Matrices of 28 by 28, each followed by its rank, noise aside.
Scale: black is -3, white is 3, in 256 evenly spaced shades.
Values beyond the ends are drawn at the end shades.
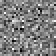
six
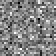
seven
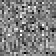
seven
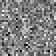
seven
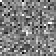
seven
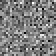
seven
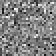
seven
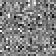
eight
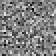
seven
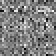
five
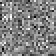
five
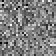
eight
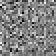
eight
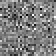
five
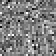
eight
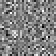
six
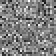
five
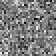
eight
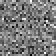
six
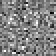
eight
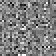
six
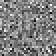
eight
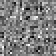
seven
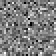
five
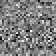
eight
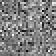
six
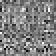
five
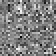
seven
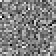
eight
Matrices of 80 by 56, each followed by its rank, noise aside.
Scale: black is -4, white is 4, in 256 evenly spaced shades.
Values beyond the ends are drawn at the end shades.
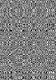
four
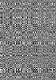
three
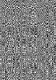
six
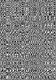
six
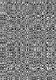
four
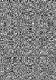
eight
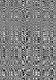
three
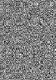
eight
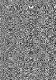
eight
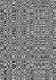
three
